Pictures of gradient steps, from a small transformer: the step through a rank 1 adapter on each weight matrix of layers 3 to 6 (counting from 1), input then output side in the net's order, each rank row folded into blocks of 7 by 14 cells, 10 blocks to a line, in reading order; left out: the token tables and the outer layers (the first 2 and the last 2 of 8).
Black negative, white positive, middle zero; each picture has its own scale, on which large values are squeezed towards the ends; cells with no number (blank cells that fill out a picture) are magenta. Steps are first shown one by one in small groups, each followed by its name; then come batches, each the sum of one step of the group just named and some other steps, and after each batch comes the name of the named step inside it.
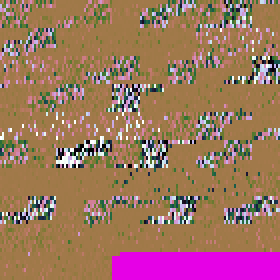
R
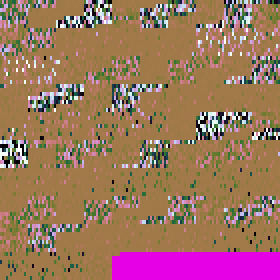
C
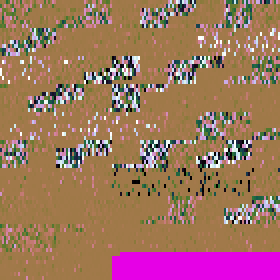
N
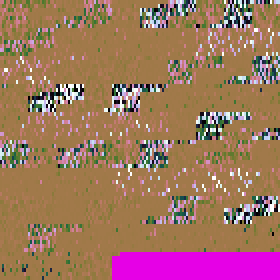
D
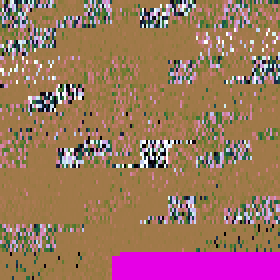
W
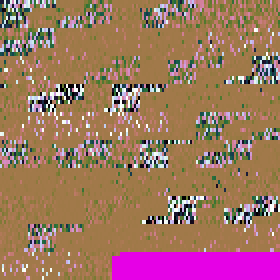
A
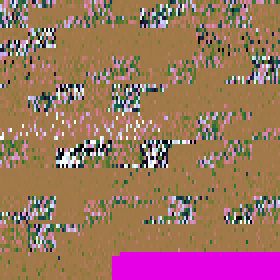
R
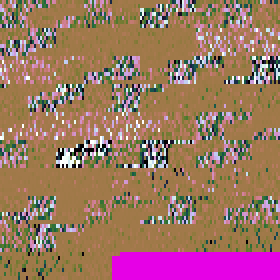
R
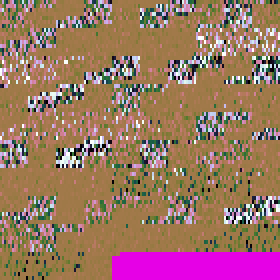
R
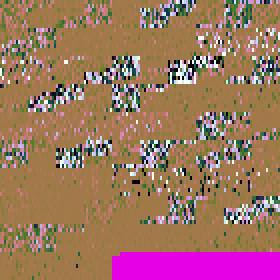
N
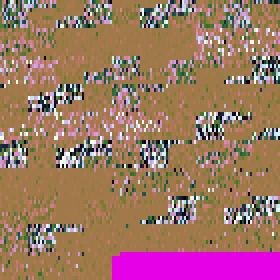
A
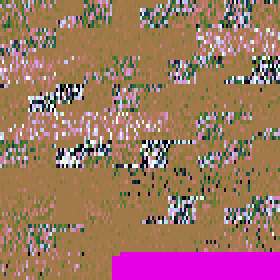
A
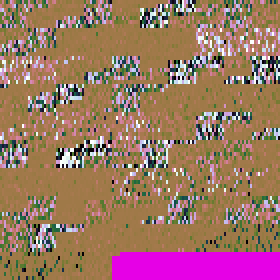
W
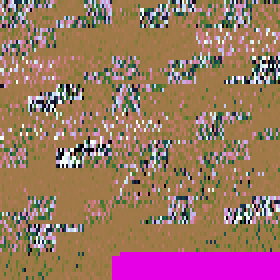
W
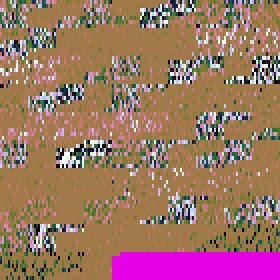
W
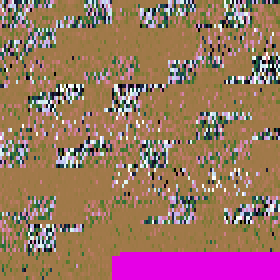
D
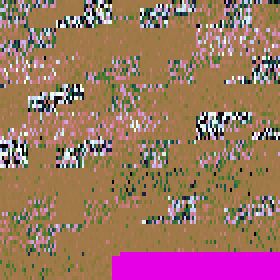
C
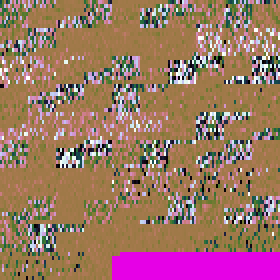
A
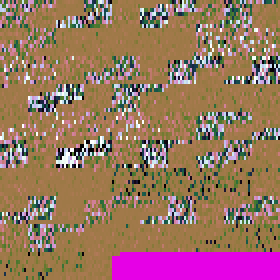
R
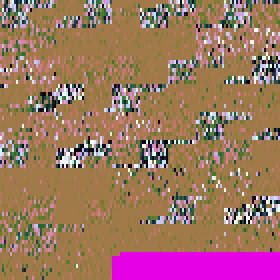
D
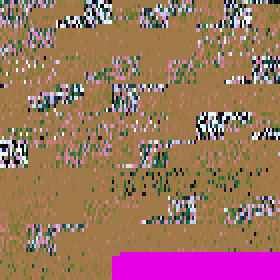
C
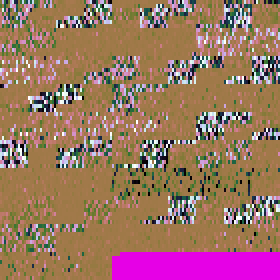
C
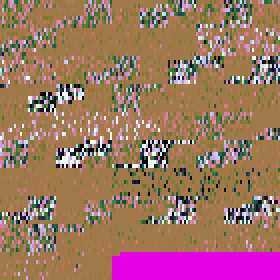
R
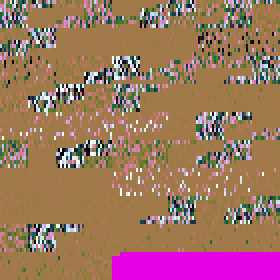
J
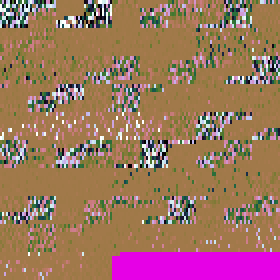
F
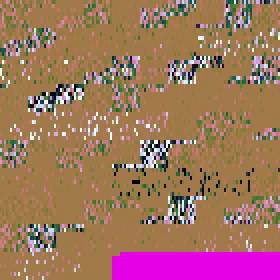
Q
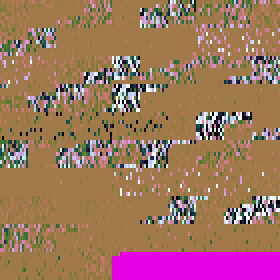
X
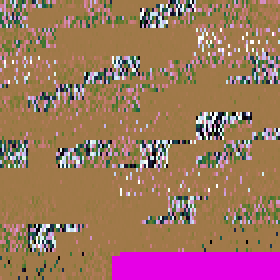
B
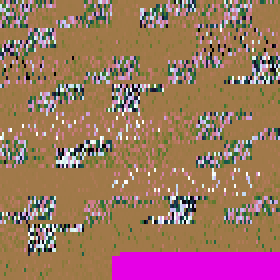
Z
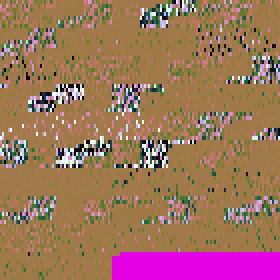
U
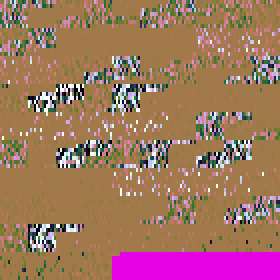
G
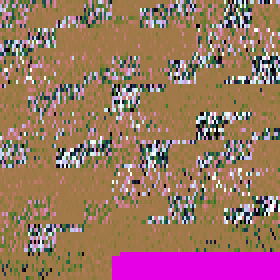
X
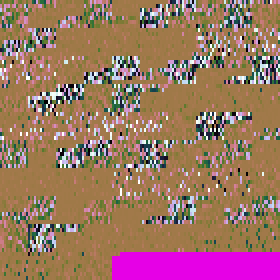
J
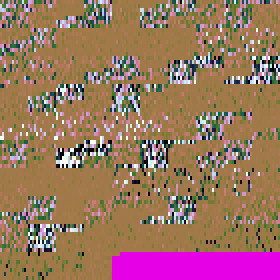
Z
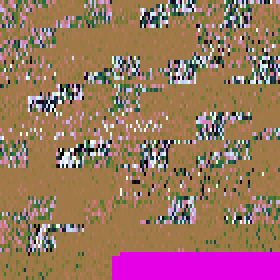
J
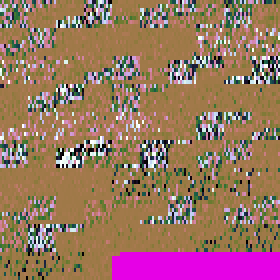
Z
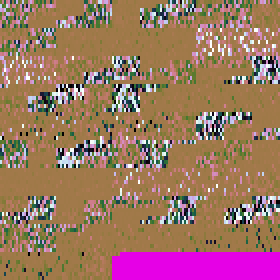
X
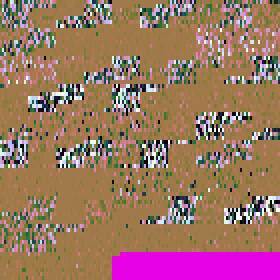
X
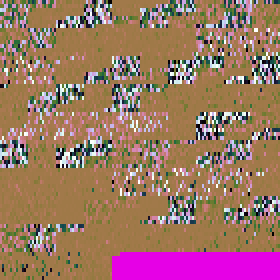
J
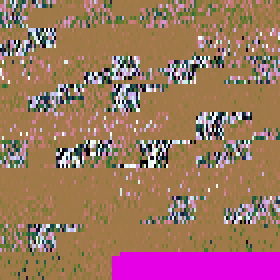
X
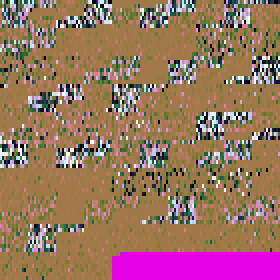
U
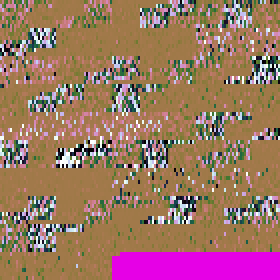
Z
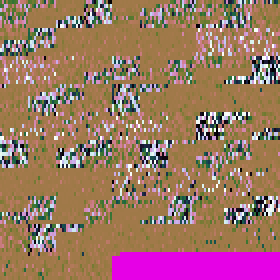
G
